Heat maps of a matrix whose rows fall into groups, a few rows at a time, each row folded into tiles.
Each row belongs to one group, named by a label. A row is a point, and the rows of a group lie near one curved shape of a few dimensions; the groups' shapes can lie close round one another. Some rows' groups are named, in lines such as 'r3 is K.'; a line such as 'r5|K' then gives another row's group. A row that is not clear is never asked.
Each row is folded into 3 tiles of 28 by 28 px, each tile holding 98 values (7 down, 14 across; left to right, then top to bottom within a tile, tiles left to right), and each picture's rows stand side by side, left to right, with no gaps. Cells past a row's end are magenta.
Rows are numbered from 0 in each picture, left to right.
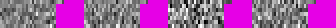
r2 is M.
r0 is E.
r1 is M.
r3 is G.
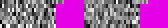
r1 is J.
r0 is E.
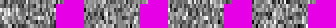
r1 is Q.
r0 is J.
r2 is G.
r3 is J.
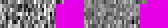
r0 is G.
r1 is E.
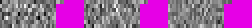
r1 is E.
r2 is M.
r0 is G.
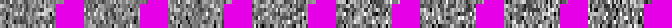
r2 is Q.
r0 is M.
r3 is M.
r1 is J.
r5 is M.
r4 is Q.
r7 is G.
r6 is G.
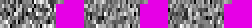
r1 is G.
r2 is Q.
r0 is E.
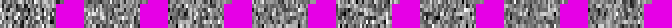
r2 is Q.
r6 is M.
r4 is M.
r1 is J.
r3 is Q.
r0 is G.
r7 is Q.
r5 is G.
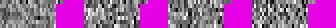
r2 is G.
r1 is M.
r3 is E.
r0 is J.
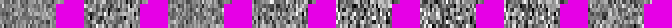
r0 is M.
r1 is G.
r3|G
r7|J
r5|J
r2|E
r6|G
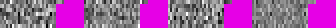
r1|J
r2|G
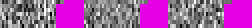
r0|G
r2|M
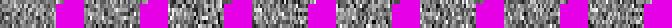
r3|J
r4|M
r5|G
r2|M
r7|J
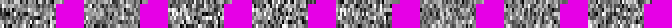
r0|M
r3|M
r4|M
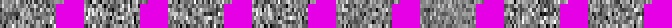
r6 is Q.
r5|E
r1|M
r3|J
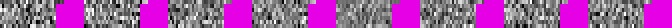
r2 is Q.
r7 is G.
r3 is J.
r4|M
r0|M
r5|E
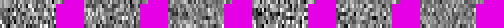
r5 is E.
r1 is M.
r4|G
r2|J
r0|E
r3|M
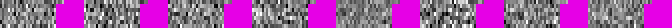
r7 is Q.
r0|E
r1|G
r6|J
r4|E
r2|G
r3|J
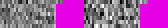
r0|J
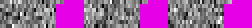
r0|G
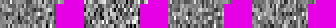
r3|M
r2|Q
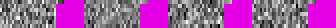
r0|J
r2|Q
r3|G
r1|E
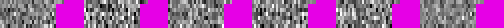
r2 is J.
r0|E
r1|G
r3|M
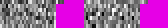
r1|G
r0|J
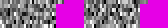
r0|E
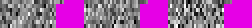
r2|E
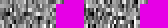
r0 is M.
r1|M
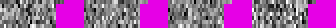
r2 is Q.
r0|M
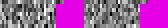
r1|E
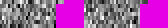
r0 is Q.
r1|J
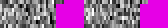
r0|M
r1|J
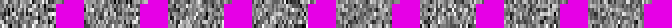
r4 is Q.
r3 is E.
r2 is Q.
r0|M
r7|M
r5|E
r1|J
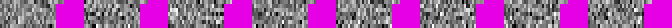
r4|J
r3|M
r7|Q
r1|G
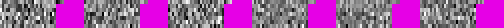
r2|Q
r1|G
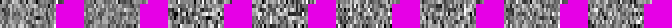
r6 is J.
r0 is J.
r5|G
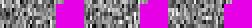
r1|M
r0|M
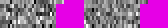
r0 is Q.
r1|E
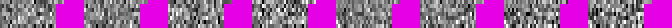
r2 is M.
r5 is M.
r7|M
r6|E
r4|E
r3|Q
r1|G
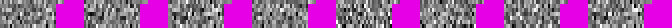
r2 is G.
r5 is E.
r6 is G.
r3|G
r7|G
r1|G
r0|Q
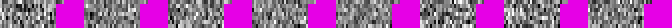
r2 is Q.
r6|J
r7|J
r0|G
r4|Q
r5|E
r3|J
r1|M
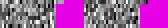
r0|M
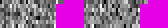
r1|E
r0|J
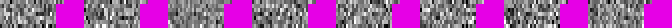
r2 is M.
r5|J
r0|Q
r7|J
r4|E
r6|E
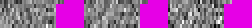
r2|J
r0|J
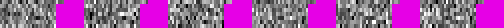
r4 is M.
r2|Q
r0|J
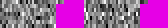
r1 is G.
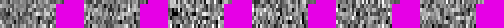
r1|M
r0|M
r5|Q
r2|M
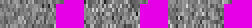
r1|E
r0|E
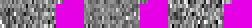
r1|M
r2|M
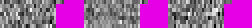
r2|G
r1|J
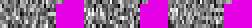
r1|J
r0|G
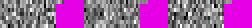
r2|G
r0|G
